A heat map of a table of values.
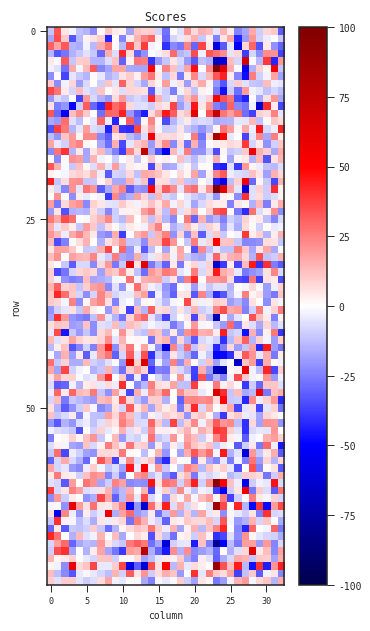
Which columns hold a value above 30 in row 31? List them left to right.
11, 13, 28, 30
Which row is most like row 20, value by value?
61
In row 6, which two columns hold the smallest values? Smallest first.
27, 2
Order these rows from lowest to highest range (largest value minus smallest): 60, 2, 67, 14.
67, 2, 14, 60
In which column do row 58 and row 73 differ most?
13
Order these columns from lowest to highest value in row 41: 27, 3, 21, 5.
21, 5, 3, 27
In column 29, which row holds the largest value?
48
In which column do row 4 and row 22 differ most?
24
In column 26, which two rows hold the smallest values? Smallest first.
44, 2
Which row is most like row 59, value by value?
34
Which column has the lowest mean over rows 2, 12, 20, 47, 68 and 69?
23
